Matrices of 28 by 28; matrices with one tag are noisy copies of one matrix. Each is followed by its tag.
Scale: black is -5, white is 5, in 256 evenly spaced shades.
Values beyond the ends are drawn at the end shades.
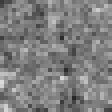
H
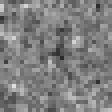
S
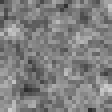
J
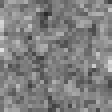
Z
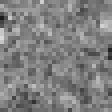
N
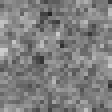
Z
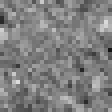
N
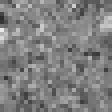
N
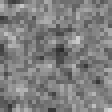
S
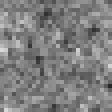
Z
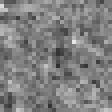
S
